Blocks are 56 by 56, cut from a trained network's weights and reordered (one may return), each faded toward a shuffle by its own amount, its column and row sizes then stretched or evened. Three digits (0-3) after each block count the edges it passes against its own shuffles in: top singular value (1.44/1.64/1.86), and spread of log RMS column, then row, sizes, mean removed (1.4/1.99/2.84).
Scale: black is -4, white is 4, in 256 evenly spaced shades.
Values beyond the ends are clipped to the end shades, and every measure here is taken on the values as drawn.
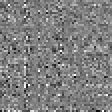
2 2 2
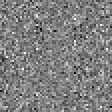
0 2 0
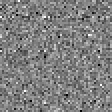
0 0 1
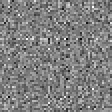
2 1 1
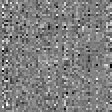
1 3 1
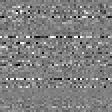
3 0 3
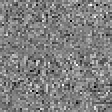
1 0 2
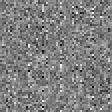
2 2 0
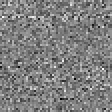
0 0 2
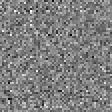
2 1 2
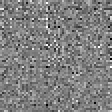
2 2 1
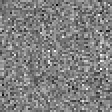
0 1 0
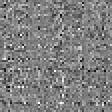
2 2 2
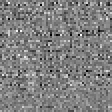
1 0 3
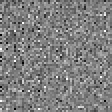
0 2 1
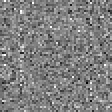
2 1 0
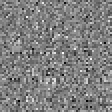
2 1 1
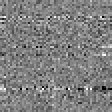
3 1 2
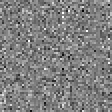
0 2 0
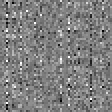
2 3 0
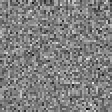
2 0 0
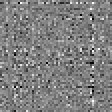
2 2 2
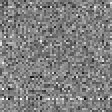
3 0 2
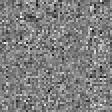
1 2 1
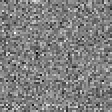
1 0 1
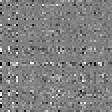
3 2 3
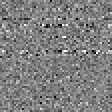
2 0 2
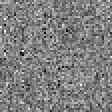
2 1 0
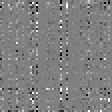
2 3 2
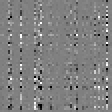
3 3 2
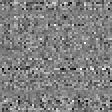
2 0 3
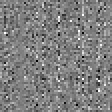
0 3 0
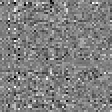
3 2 2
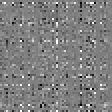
1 3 3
